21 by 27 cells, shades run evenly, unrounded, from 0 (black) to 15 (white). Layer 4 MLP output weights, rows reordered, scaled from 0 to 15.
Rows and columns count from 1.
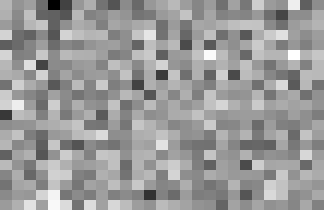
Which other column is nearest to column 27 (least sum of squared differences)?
17
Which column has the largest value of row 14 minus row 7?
9
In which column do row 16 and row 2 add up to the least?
4
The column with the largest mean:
15
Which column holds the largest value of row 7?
3
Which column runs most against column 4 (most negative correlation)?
14
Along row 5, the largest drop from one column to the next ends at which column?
16
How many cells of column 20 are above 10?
3
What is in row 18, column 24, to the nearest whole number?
12
